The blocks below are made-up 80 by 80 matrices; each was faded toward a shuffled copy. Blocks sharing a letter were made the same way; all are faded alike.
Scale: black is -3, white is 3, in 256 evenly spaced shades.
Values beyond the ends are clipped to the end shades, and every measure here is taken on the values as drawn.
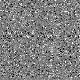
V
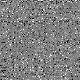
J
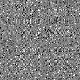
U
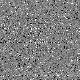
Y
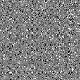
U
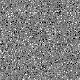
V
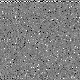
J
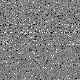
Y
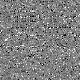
V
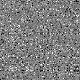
V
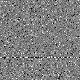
V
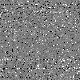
Y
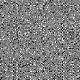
U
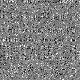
V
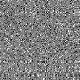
U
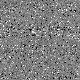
Y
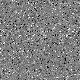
Y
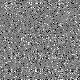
J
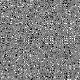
J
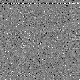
J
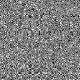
U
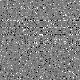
J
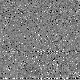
J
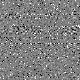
J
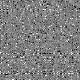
J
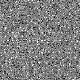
V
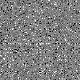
J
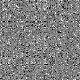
U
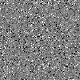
V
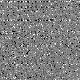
V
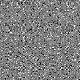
U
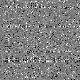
J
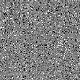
V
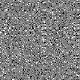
U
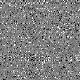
J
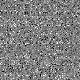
V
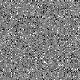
U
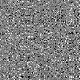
U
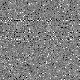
V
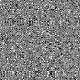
U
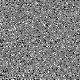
V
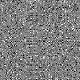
U
